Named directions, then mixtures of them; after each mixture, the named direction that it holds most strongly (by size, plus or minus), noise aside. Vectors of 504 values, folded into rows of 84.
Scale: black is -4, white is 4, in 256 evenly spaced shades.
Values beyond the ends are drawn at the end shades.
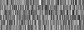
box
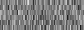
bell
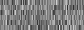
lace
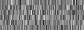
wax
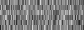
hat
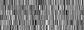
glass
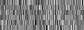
glass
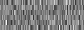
lace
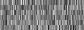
lace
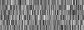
wax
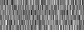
box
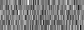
bell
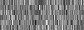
glass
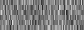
glass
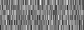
hat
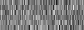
lace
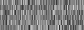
lace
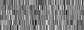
glass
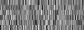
hat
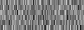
bell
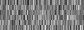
bell
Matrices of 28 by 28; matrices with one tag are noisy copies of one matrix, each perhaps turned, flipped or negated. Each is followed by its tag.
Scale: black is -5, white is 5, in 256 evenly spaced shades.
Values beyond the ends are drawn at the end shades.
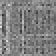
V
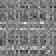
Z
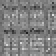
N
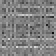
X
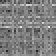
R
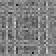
X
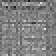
V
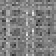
Z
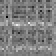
N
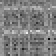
N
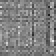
V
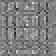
X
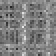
N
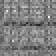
N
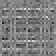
X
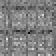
N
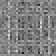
X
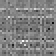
X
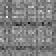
N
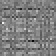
X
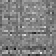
V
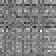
R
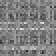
Z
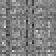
Z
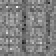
N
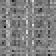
Z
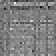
V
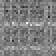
N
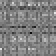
Z
